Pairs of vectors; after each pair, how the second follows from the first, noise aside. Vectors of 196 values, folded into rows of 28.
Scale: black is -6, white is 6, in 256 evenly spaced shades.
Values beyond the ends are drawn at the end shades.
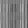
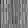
reversed.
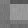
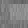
shrunk.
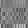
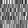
reversed, scaled up.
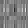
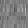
shrunk.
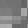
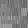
shrunk.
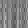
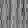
reversed, negated.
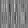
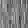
wrapped around.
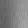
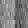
wrapped around.
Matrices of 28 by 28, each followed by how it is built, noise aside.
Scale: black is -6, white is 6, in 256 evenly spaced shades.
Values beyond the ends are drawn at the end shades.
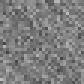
Toeplitz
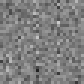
uneven columns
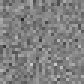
noise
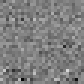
uneven rows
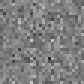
uneven columns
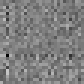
low rank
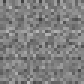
repeating columns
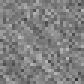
Toeplitz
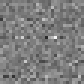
uneven rows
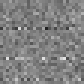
uneven rows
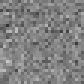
low rank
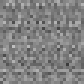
repeating columns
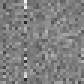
uneven columns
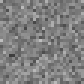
noise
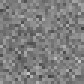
Toeplitz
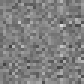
low rank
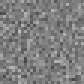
noise
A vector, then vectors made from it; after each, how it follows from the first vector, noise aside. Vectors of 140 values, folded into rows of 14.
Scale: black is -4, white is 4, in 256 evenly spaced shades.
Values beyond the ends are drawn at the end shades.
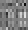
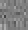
wrapped around, shrunk.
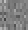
wrapped around, shrunk.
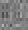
reversed, negated, shrunk.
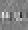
reversed, partly zeroed.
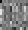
wrapped around.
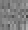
wrapped around, shrunk.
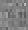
negated, shrunk.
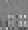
partly zeroed.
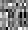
negated, scaled up.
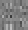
wrapped around, shrunk.
